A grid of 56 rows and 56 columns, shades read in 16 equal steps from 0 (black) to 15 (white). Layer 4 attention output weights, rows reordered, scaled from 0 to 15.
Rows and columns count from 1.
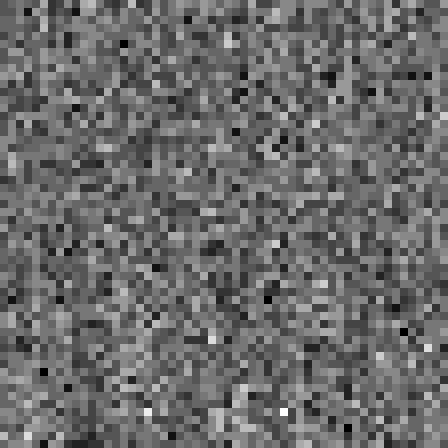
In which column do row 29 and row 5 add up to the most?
52
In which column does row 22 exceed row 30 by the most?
40
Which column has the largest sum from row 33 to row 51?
16
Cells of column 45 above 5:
37
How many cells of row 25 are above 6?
33
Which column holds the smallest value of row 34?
20
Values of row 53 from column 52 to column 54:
6 6 7
